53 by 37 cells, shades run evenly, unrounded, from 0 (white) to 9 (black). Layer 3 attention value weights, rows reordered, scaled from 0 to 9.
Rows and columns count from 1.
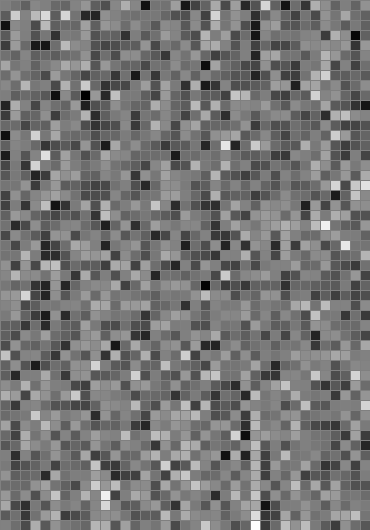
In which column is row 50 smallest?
11
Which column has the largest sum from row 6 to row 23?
10
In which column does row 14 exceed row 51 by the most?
1
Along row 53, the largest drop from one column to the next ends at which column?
26
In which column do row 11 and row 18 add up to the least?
22
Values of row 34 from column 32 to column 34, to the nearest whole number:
8 4 4
